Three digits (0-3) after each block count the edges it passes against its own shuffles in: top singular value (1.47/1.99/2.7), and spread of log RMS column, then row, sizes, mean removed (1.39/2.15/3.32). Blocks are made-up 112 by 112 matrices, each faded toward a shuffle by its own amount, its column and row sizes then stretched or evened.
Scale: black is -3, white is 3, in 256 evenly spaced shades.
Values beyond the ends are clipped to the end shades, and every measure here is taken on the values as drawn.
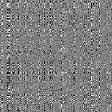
3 3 2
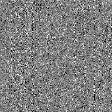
1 2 0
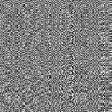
3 3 1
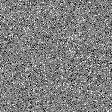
0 0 0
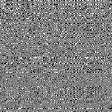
3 1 3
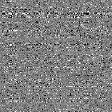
2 1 3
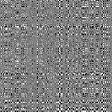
3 3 3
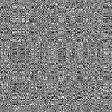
3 0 2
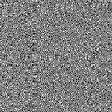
3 1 0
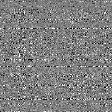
1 2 3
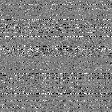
2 0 3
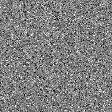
1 0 1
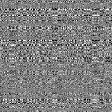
3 0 3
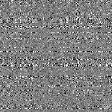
2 2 3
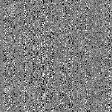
1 3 0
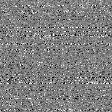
0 0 3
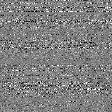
1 0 3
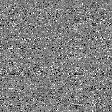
1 0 2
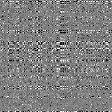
3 2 3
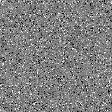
1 1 1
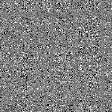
0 2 2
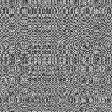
3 1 2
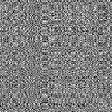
3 0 2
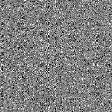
2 2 1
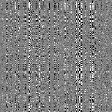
3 3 1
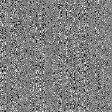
1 3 0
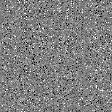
0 2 1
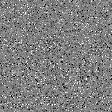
1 0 1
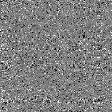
2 1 2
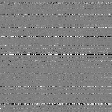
3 0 3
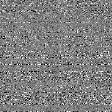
1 1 3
